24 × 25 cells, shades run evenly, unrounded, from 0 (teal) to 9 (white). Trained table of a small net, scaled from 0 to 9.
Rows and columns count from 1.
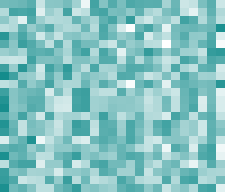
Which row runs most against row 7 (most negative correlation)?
10
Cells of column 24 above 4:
3
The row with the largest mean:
18
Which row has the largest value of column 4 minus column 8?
23
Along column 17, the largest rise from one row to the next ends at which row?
5
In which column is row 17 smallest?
1
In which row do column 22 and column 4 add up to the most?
19
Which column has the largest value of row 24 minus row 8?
25
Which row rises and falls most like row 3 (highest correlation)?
8
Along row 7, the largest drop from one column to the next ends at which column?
24
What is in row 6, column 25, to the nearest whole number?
9
